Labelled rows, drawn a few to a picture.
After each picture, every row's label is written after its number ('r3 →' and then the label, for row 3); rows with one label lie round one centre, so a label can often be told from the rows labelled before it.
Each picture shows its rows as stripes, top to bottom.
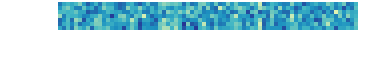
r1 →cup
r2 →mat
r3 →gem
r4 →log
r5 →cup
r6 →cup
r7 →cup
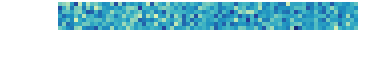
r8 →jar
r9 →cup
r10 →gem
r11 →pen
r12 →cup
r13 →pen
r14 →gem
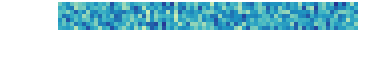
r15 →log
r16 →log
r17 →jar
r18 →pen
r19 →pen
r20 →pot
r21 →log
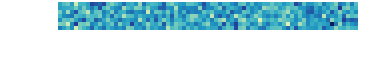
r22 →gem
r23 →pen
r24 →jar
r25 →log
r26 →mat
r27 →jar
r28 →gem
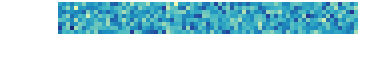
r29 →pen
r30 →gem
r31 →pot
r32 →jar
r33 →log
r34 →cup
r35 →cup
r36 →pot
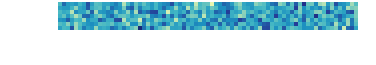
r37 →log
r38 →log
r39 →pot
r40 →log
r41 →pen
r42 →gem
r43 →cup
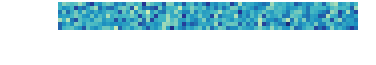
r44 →gem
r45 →pot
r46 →pen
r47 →cup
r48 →jar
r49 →cup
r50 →mat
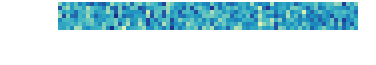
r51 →gem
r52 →cup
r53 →jar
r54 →jar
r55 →mat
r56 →mat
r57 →log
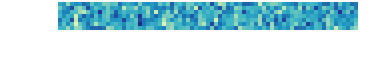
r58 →mat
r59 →log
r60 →pen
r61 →cup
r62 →cup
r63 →cup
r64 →gem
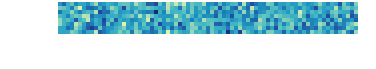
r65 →pot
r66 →gem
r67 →pot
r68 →pen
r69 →jar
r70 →log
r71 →log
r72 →pot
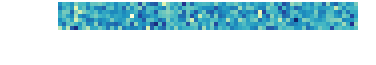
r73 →cup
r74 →gem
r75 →cup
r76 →cup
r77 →gem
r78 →pot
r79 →jar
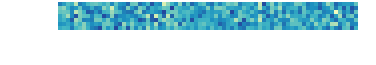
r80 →cup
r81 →mat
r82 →gem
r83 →jar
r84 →cup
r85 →pen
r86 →pen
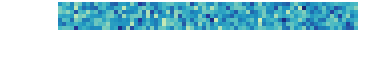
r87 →cup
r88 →log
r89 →jar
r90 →pen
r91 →cup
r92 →cup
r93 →mat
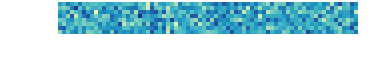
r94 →pen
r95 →jar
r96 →pot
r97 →cup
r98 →log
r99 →pen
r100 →pot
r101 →jar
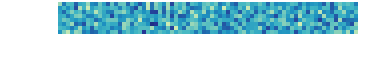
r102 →jar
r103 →jar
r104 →pot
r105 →log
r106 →mat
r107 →pot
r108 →log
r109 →gem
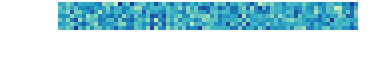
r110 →mat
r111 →gem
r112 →gem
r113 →pot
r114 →jar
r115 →pot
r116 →jar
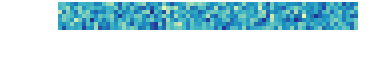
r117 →mat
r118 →cup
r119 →jar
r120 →mat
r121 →gem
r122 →pot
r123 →pot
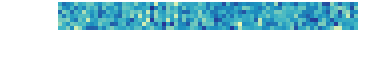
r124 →pen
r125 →pot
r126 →pen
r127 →pen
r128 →jar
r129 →log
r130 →gem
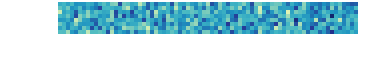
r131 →mat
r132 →mat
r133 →jar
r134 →jar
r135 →gem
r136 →log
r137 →pen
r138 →jar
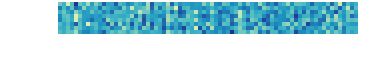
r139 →jar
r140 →pen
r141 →log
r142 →gem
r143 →gem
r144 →jar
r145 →log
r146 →gem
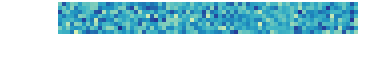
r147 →pot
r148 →pot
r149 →mat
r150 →pen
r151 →pot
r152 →cup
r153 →mat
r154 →gem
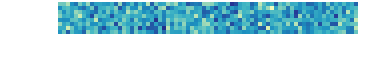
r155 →jar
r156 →mat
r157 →gem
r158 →log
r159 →pot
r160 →jar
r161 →pot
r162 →pot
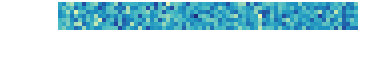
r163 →pot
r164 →mat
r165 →gem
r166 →cup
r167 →jar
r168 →cup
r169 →mat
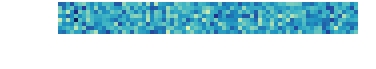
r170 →pen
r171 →pot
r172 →jar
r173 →pen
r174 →jar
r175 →mat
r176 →gem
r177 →pot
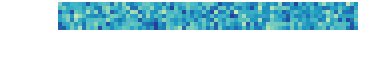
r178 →log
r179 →mat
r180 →cup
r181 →gem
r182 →cup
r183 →pot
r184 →pot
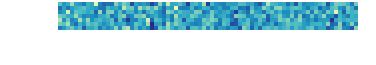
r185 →pot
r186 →pen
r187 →gem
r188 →log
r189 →jar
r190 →jar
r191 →pot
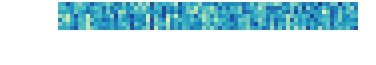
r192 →pen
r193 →log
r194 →log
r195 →jar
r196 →jar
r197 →jar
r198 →jar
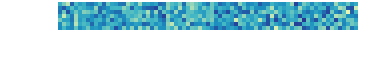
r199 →gem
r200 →pot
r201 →pen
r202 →gem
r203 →log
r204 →gem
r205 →pen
